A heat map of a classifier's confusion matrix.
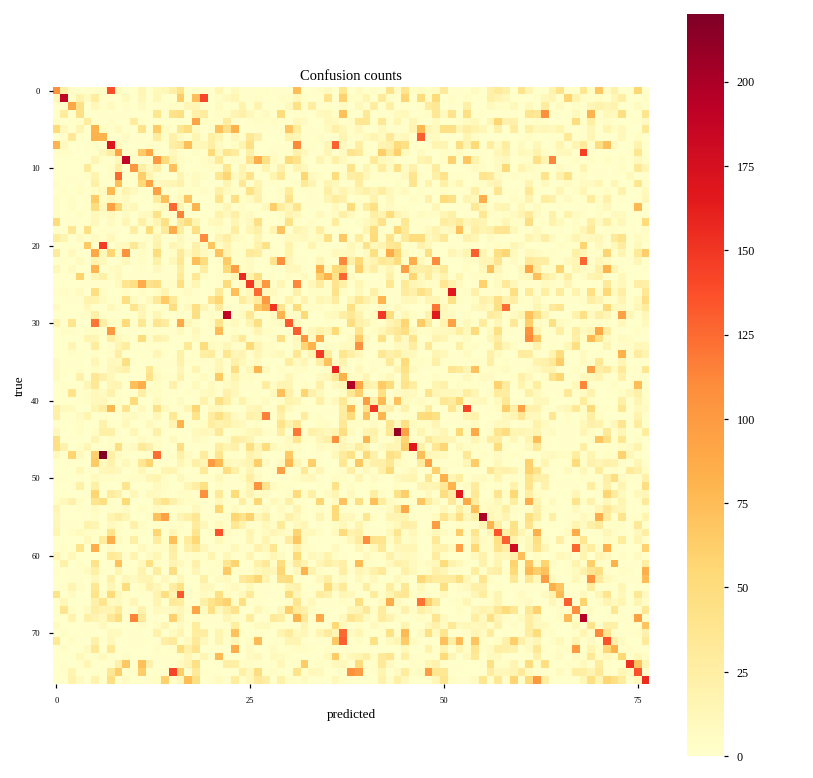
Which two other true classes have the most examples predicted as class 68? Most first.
8, 22
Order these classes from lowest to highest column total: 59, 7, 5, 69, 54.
59, 69, 54, 7, 5
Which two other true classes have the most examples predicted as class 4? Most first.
20, 18
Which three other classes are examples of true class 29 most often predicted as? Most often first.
22, 49, 42
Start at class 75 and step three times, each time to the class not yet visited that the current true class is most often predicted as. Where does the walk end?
36
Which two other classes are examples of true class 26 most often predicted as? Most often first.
51, 23
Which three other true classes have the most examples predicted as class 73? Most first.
29, 34, 47
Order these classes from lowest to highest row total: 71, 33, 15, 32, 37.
37, 33, 15, 32, 71
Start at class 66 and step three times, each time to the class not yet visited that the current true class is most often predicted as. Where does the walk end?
5
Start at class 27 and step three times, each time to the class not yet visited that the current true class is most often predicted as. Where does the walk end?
44
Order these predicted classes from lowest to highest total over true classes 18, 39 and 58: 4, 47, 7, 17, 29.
47, 17, 4, 7, 29
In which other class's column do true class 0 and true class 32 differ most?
7
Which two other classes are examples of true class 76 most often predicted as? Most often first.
62, 17
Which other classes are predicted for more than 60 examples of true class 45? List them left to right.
36, 40, 62, 70
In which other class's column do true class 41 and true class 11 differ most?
53
